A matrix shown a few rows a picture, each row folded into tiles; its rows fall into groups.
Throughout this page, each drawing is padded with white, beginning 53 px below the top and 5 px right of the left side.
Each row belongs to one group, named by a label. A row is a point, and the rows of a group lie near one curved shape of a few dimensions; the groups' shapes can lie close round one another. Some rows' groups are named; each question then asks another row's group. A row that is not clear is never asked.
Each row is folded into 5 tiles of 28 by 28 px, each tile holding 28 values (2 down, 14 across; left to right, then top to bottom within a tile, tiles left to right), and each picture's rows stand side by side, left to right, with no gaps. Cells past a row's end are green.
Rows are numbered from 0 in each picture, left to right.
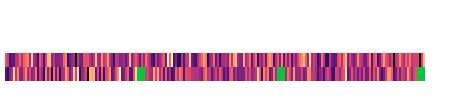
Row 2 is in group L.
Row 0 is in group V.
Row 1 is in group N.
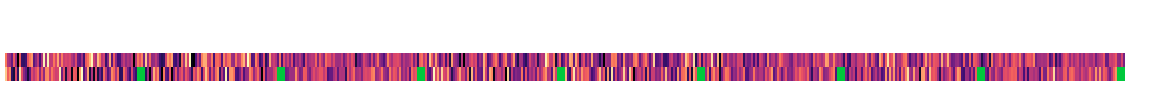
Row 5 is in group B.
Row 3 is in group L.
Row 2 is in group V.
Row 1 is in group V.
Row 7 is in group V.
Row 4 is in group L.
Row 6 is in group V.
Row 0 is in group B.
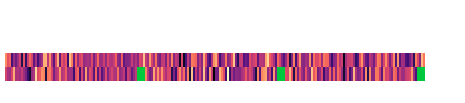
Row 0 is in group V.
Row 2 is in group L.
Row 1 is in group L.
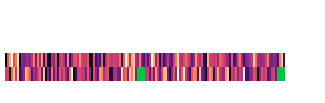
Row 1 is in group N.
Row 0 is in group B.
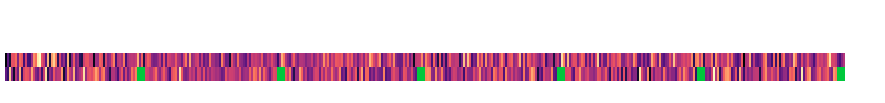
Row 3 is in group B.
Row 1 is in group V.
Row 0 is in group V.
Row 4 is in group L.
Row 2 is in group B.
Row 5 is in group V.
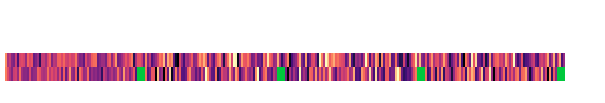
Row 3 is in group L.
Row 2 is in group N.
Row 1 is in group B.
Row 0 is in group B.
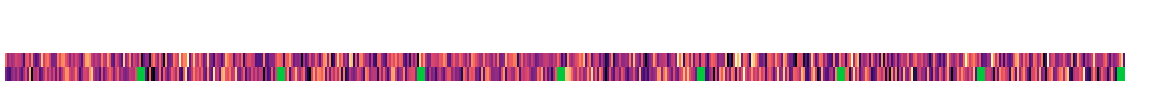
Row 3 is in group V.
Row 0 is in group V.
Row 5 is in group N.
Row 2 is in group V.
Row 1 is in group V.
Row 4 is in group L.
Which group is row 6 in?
B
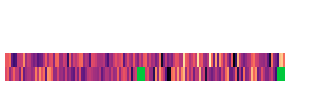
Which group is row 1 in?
V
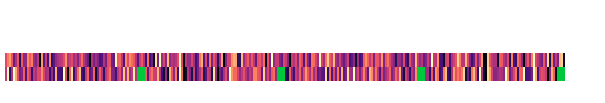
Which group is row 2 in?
V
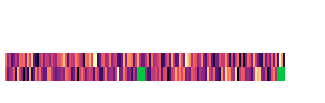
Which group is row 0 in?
B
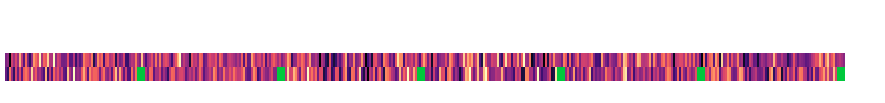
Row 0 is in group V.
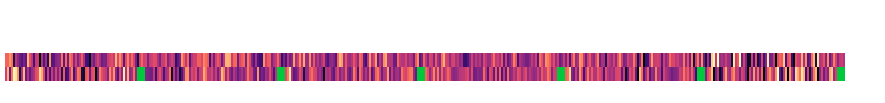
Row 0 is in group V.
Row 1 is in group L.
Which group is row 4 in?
L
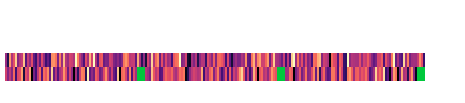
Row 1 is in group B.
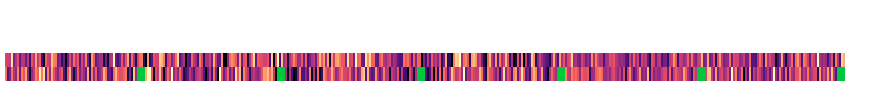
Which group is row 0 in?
L
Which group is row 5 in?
L
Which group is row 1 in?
L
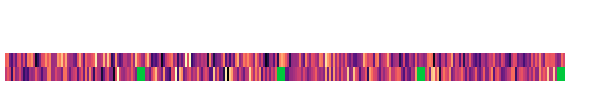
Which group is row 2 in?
V
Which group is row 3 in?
V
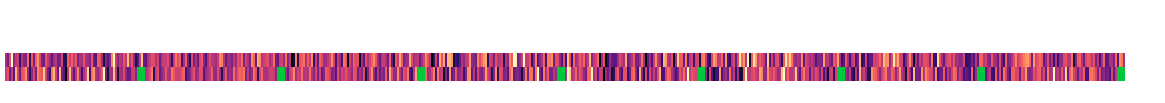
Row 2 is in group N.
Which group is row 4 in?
L
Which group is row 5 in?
V
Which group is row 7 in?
V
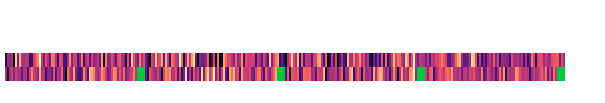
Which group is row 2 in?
B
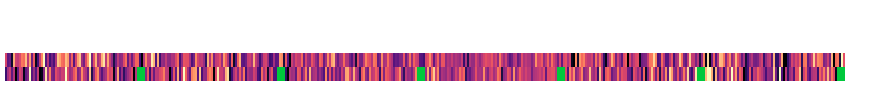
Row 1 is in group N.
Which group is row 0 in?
L
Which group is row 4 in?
N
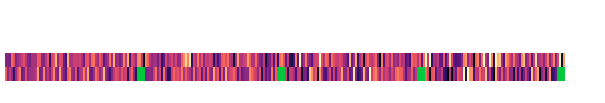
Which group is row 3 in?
V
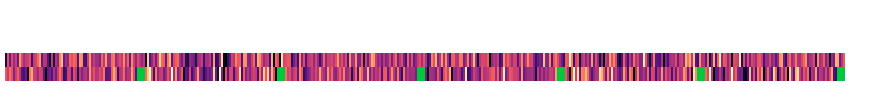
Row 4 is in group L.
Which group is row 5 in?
L
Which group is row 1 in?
L
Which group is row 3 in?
V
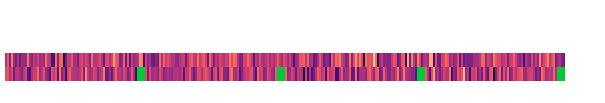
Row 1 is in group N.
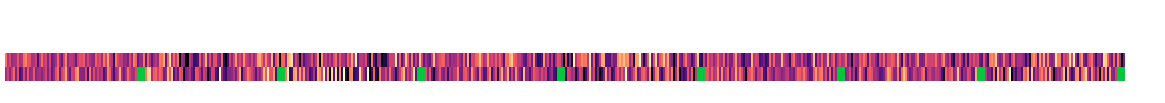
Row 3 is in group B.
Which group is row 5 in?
L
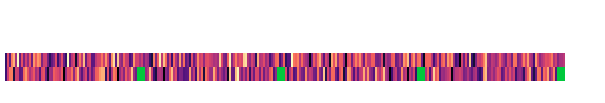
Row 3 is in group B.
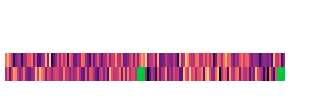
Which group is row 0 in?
V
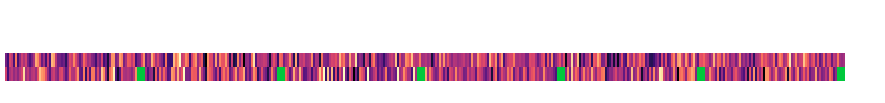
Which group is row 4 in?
B
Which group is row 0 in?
N
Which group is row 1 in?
N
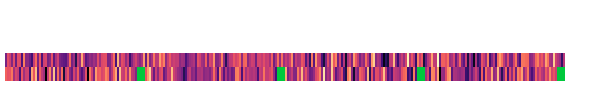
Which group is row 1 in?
L
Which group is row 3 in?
B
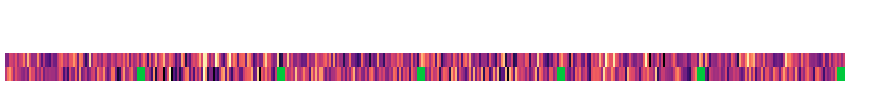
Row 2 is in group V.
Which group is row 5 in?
V
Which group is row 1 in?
L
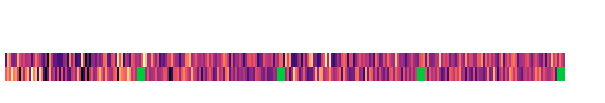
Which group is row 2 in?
V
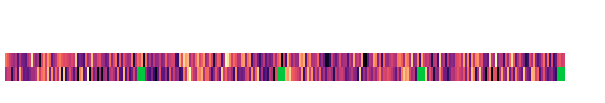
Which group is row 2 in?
L
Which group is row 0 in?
B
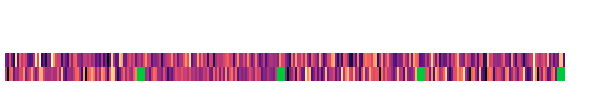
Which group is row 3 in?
N
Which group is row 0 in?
N
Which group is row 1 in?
V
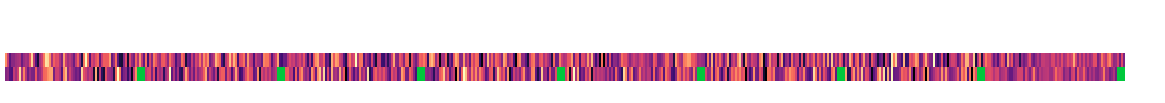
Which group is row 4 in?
B
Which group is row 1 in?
L
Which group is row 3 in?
N
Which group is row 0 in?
N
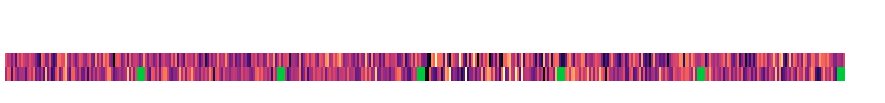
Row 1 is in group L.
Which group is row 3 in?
V
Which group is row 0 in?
L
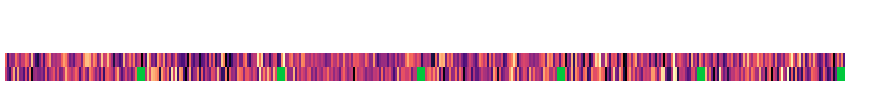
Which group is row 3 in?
N
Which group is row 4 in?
N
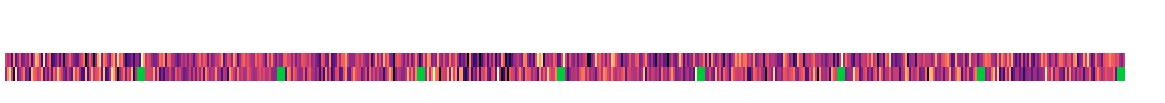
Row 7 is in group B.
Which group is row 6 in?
V
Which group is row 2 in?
L
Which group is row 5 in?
V
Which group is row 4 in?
N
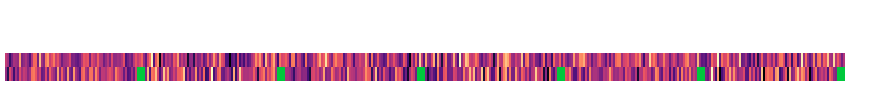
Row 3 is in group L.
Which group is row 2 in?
N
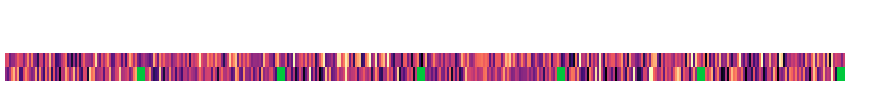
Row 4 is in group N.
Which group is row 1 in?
L
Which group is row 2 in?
L
